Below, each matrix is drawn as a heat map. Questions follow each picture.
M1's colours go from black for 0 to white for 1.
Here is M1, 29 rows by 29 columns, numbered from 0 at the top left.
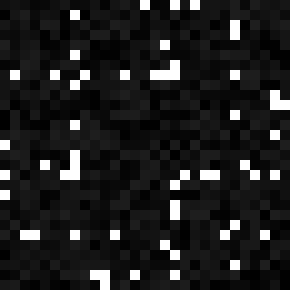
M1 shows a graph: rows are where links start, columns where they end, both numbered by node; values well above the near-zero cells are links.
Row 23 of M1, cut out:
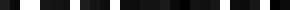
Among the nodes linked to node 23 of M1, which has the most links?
node 7
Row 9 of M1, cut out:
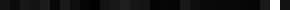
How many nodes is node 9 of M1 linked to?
1
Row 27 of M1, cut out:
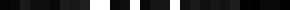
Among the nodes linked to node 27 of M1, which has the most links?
node 17
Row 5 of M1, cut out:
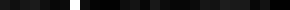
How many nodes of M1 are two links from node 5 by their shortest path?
7
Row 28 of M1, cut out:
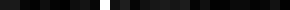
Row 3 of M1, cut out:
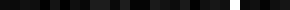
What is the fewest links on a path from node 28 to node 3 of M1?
6
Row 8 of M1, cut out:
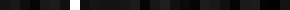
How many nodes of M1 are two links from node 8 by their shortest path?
7
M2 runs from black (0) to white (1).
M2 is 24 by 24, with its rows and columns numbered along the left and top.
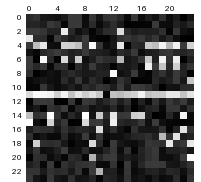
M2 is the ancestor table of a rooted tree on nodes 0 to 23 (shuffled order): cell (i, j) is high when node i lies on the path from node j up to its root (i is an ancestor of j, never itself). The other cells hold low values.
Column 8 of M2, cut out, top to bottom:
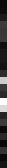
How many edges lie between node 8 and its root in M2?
3
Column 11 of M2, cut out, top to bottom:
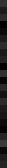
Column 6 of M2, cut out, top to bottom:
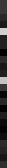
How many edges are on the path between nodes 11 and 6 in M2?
2
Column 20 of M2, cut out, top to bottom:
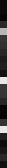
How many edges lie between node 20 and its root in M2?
3
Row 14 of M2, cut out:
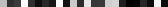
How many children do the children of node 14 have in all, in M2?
3
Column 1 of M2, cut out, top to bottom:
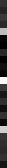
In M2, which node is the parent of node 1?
18
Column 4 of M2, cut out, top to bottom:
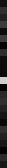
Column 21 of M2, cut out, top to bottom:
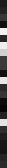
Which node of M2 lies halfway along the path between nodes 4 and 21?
7
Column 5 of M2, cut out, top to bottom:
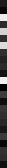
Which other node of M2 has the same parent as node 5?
13
